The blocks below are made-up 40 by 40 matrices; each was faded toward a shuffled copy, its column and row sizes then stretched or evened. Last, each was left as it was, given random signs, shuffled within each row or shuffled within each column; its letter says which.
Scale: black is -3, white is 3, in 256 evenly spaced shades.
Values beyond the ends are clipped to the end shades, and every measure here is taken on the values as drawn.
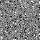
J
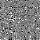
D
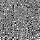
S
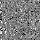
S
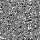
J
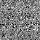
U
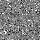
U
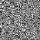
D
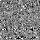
U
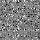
S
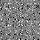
D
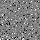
U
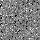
J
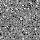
U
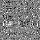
D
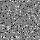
U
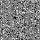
J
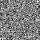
U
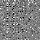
D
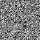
S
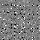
S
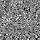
D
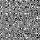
D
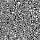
J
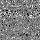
U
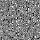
J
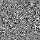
S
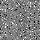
J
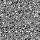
U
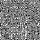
D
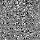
S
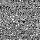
U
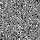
J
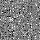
J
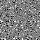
U
